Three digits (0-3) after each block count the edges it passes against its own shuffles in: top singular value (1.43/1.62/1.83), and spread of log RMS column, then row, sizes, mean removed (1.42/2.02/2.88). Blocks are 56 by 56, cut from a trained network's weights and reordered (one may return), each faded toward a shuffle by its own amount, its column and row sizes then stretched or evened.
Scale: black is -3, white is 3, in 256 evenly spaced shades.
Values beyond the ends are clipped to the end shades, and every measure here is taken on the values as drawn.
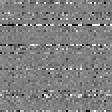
3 0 3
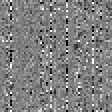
2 3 0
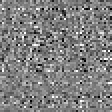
0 1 3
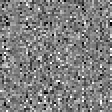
1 2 0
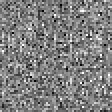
0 1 0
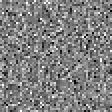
2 0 0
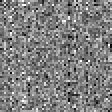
1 2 0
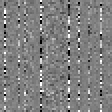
3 3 0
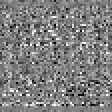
0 1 3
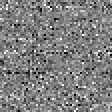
0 0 2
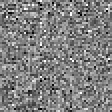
2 1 1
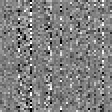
1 3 0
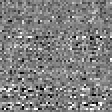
2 1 3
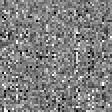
0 2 1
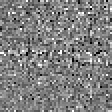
0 1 2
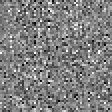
0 2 0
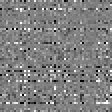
1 2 3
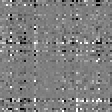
2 2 3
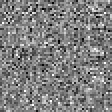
2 0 0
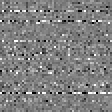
3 0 3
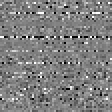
2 0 3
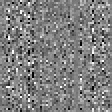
1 3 0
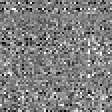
0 1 3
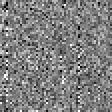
3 2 0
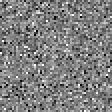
0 0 0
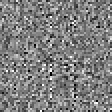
3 1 1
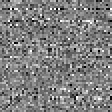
3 0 2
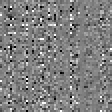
1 3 1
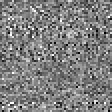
1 0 2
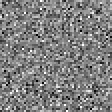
2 0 0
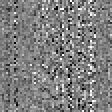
0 3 0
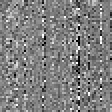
2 3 0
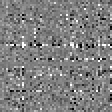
3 2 2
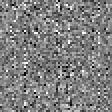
0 2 1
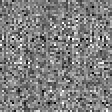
0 1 2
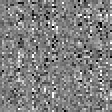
2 3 0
